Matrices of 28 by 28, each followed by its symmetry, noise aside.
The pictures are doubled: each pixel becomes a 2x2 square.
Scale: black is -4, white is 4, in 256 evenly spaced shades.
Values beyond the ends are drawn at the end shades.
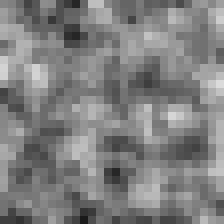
antisymmetric.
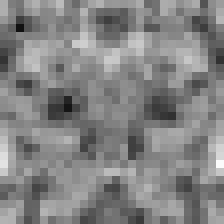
mirrored left to right.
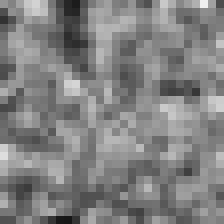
no symmetry.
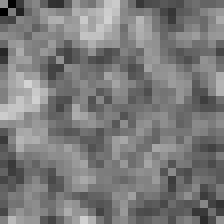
symmetric.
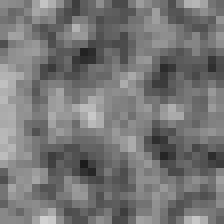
mirrored top to bottom.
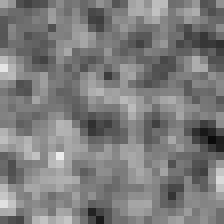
no symmetry.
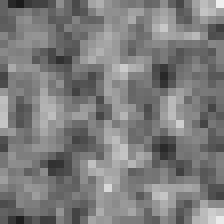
mirrored top to bottom.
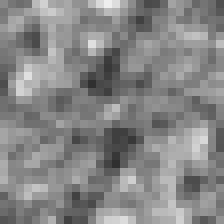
same after a half turn.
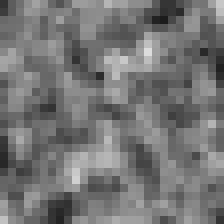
same after a half turn.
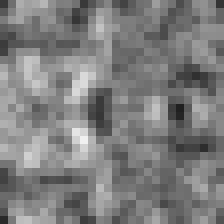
mirrored top to bottom.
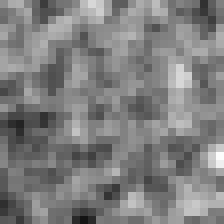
no symmetry.
